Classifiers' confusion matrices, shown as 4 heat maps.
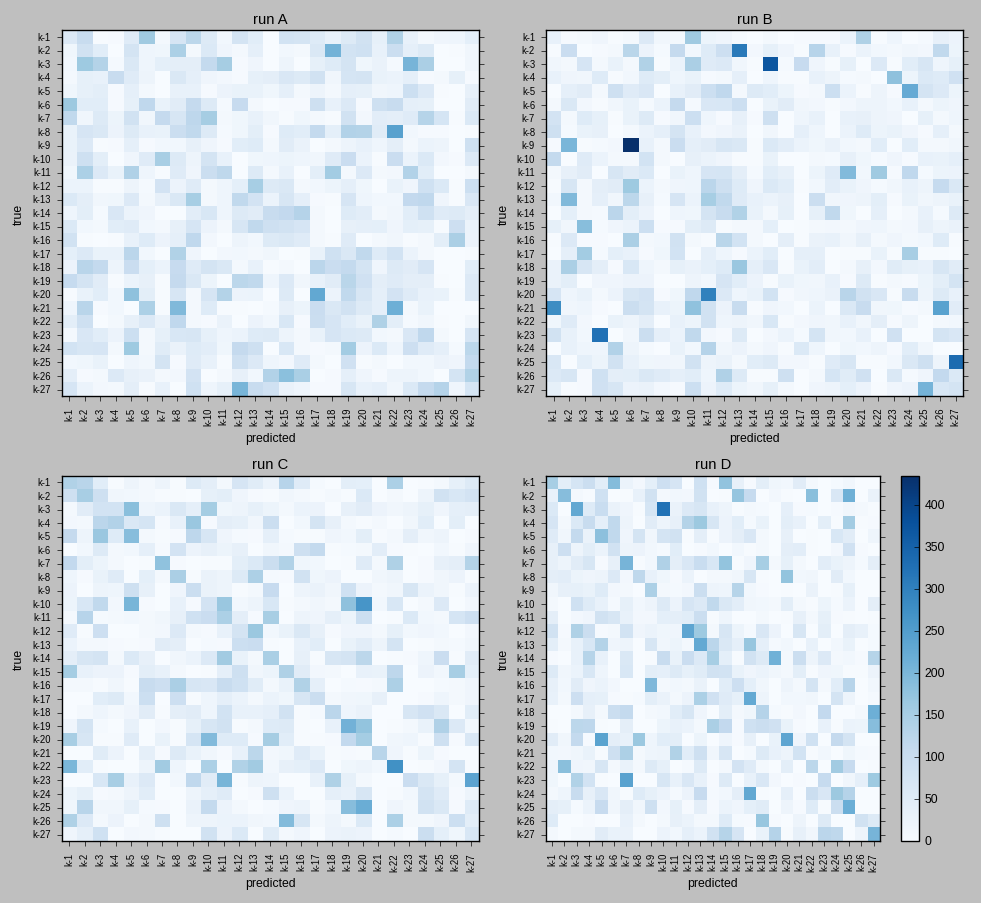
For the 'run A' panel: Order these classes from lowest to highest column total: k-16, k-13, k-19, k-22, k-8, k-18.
k-16, k-18, k-13, k-22, k-8, k-19
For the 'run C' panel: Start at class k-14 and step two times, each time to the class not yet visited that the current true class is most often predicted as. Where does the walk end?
k-2
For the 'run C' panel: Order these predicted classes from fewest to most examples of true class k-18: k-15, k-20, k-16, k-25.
k-16, k-20, k-25, k-15
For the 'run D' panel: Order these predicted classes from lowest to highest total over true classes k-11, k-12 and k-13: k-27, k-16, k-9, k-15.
k-27, k-16, k-9, k-15
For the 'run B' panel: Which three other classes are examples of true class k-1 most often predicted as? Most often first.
k-10, k-21, k-7
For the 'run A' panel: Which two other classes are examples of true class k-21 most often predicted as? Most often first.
k-22, k-8
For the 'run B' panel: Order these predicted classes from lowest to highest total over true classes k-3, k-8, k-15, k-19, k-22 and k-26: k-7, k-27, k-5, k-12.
k-5, k-27, k-12, k-7
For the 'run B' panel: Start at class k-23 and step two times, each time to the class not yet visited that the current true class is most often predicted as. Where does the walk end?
k-27
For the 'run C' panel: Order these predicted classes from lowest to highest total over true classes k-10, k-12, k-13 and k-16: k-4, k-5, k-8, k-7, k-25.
k-4, k-25, k-7, k-5, k-8
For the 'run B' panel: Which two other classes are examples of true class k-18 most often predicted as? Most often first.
k-13, k-2
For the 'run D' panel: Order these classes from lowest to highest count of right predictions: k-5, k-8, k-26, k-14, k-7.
k-26, k-8, k-14, k-5, k-7
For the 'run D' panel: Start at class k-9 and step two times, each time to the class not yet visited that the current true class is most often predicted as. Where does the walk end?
k-25
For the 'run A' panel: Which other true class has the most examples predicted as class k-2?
k-3
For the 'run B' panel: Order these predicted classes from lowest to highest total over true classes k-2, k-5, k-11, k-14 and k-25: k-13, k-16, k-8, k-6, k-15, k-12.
k-8, k-16, k-15, k-6, k-12, k-13
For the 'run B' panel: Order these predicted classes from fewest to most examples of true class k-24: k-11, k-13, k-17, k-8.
k-8, k-13, k-17, k-11
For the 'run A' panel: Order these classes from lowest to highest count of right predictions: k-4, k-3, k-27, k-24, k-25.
k-25, k-24, k-27, k-4, k-3
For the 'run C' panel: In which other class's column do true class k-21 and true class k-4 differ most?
k-9
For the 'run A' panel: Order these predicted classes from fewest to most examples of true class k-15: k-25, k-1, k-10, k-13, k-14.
k-25, k-10, k-1, k-14, k-13
